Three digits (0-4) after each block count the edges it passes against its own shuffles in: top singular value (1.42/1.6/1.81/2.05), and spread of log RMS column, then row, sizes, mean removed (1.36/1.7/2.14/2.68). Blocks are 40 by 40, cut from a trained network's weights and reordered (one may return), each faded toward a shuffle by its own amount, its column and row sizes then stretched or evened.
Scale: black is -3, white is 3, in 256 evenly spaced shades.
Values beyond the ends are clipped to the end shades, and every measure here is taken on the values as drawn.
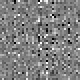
0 4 2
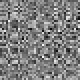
4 2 2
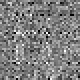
1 1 2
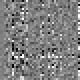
0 4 1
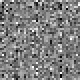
2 3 0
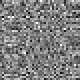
3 0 3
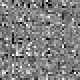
1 3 2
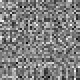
3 0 2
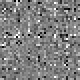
0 3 2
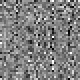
1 3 1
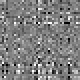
3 3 4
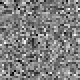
1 0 2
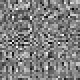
4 1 3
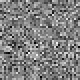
2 0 1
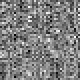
3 2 0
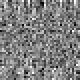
3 1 2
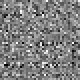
0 2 3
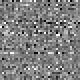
1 1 4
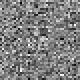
2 2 0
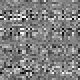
4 2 4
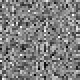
3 1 0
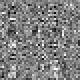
3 2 2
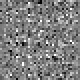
0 3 2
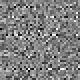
2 0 3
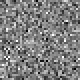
0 0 1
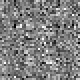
1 2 2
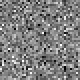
1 2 2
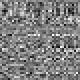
4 0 4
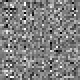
2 3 1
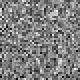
2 0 0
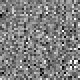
2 2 1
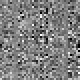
1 4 0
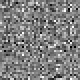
3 1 3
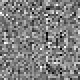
1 2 1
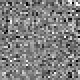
1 2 3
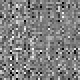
1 4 2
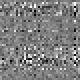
2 3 4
